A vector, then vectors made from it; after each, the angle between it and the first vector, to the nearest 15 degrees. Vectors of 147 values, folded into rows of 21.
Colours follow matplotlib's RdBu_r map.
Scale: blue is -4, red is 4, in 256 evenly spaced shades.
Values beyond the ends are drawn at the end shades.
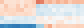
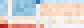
150 degrees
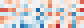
75 degrees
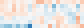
45 degrees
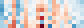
105 degrees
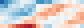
135 degrees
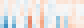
75 degrees
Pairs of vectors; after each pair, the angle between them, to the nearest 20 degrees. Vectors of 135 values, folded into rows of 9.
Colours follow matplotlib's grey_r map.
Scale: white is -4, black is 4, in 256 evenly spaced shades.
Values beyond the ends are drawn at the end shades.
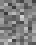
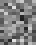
160 degrees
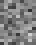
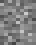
60 degrees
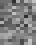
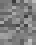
20 degrees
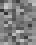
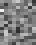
120 degrees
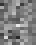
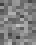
40 degrees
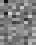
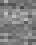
140 degrees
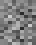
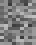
140 degrees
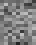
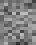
20 degrees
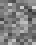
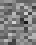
140 degrees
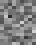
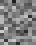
120 degrees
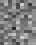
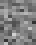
80 degrees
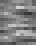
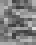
140 degrees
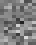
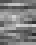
100 degrees
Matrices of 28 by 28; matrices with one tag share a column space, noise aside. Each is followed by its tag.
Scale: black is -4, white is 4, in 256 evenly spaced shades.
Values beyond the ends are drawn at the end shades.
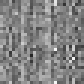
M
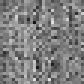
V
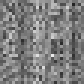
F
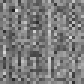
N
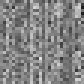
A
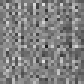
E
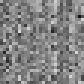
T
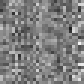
T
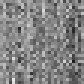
A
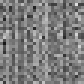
F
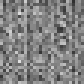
T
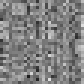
F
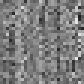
V
